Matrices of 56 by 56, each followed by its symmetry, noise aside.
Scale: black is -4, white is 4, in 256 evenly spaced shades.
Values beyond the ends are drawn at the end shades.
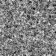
no symmetry.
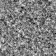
antisymmetric.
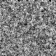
no symmetry.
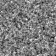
symmetric.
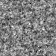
same after a half turn.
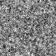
no symmetry.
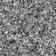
no symmetry.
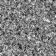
antisymmetric.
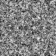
mirrored top to bottom.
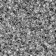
antisymmetric.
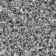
antisymmetric.
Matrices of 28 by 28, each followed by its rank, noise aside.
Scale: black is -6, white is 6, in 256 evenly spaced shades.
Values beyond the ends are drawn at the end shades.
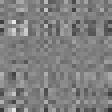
two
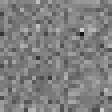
eight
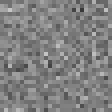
eight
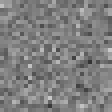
eight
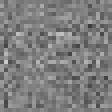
four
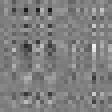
two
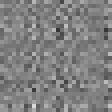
three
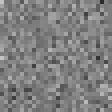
six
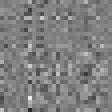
four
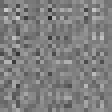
three
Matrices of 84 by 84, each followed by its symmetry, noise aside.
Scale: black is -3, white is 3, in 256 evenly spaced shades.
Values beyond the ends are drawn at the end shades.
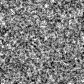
no symmetry.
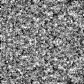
mirrored top to bottom.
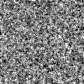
antisymmetric.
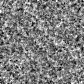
symmetric across the other diagonal.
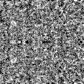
mirrored top to bottom.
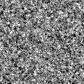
antisymmetric.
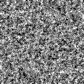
same after a half turn.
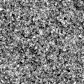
symmetric across the other diagonal.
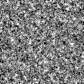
same after a half turn.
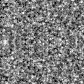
mirrored top to bottom.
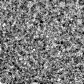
symmetric across the other diagonal.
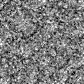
symmetric.
